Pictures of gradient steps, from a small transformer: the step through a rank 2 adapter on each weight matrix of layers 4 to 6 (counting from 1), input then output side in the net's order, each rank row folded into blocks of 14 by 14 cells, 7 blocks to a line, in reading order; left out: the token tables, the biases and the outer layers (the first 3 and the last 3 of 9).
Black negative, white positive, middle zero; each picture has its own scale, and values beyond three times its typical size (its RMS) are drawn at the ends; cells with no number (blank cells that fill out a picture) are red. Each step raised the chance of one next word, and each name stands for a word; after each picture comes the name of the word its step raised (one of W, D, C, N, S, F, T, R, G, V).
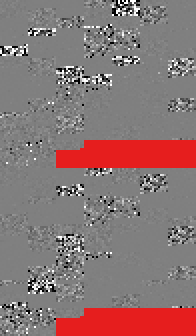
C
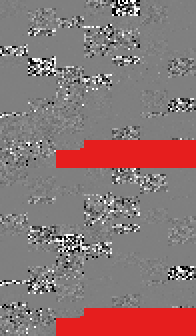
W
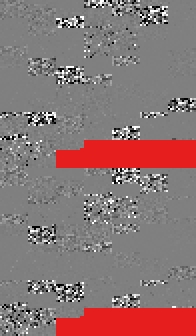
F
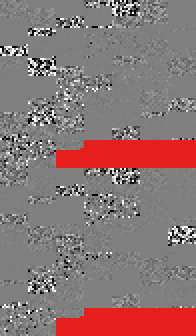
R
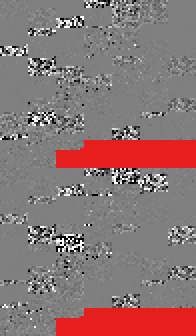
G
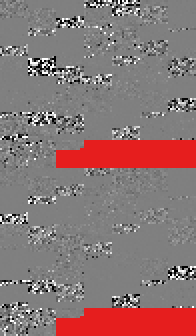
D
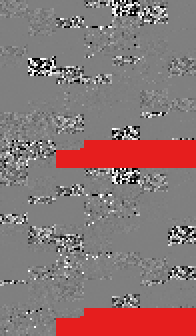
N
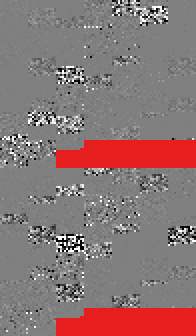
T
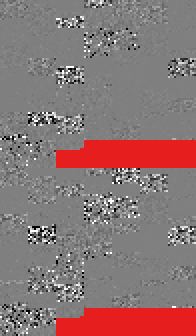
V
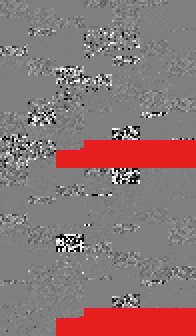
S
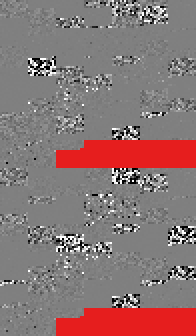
T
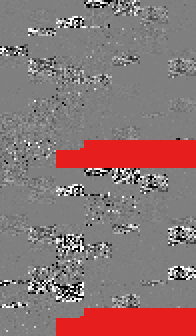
G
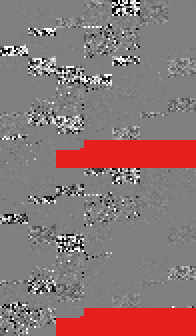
C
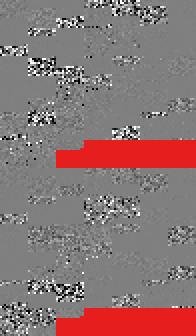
F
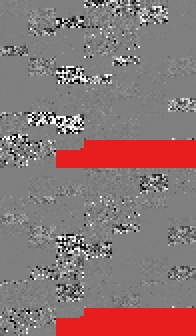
N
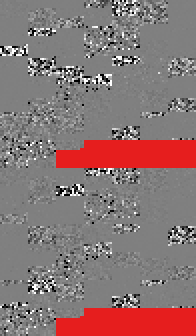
C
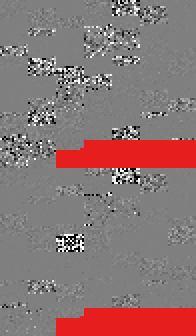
S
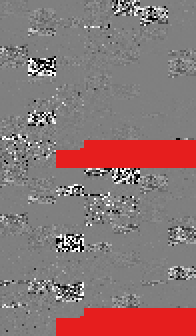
T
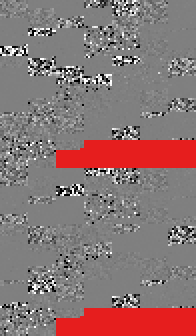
C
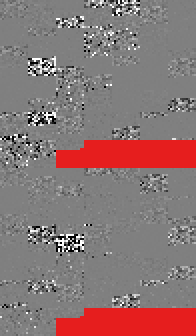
S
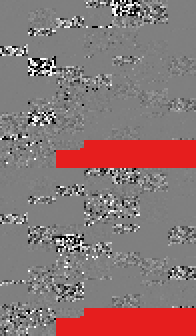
F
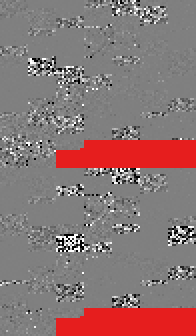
T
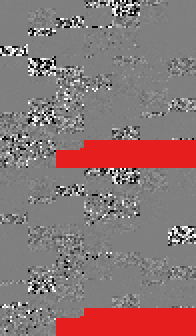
R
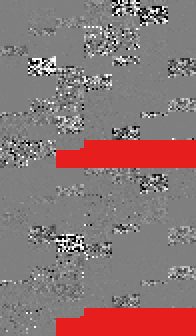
S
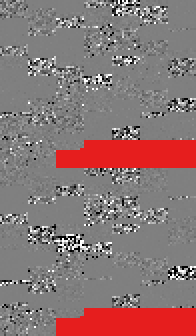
W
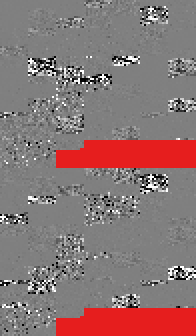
R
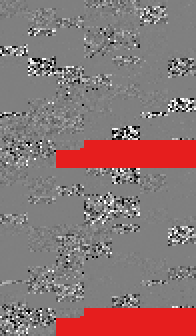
V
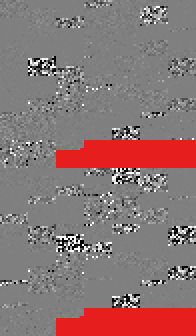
T
